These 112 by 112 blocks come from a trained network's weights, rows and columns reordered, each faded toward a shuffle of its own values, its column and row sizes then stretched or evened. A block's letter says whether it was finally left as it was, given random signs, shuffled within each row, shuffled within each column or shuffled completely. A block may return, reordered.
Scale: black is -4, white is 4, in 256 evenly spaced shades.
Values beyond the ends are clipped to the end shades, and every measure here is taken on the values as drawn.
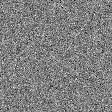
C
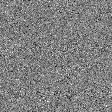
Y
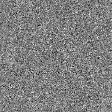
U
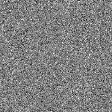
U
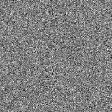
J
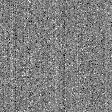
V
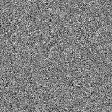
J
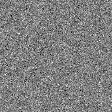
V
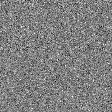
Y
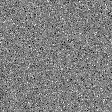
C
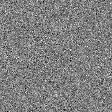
V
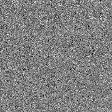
U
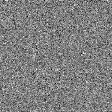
U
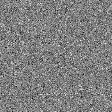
U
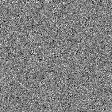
Y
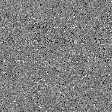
U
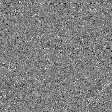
Y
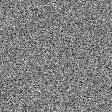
C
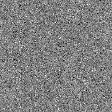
U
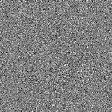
J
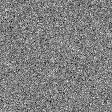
C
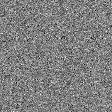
Y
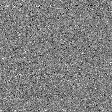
Y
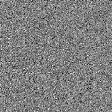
J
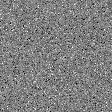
C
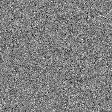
V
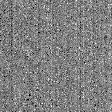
J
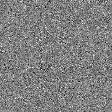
U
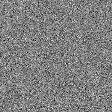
Y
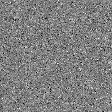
Y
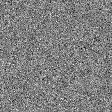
Y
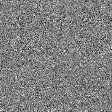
U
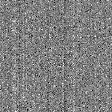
J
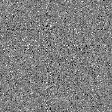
U
